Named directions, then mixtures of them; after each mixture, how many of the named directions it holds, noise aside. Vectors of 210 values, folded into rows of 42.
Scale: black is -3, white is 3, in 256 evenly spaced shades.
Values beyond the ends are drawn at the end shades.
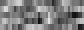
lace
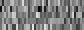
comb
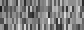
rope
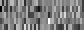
two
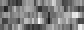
one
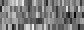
two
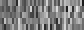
two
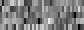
three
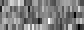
three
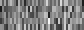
one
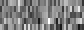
two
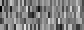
two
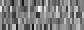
one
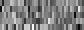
three
